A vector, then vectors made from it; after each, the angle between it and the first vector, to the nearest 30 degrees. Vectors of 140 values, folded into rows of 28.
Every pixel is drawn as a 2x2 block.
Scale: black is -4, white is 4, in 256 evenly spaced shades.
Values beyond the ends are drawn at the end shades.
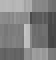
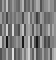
90 degrees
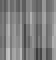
120 degrees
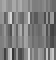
60 degrees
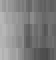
90 degrees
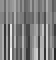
90 degrees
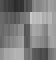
150 degrees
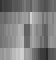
120 degrees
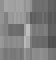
30 degrees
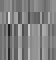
90 degrees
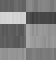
90 degrees
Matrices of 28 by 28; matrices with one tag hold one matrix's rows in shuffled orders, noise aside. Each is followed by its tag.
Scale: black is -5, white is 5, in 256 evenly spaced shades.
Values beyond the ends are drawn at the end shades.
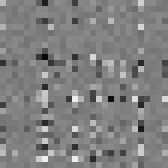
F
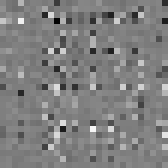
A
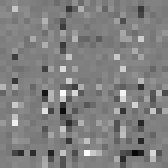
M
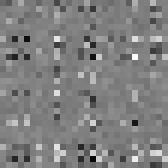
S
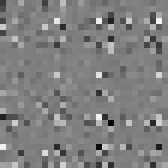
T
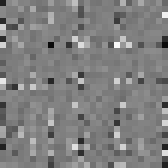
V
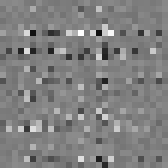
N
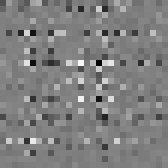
N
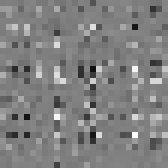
S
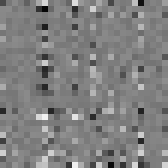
F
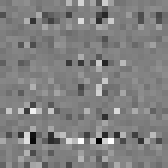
N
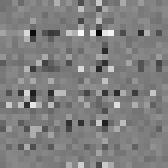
N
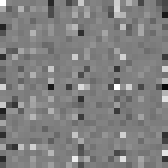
V
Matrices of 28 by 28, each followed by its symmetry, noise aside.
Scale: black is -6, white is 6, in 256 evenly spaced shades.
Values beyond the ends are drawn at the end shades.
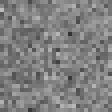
mirrored top to bottom.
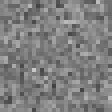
antisymmetric.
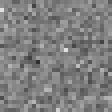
no symmetry.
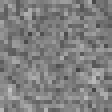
no symmetry.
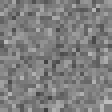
symmetric.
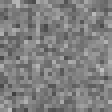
antisymmetric.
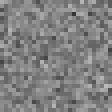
no symmetry.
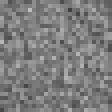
symmetric across the other diagonal.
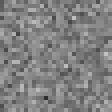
mirrored top to bottom.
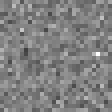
antisymmetric.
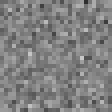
same after a half turn.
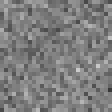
symmetric.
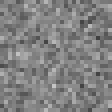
mirrored top to bottom.
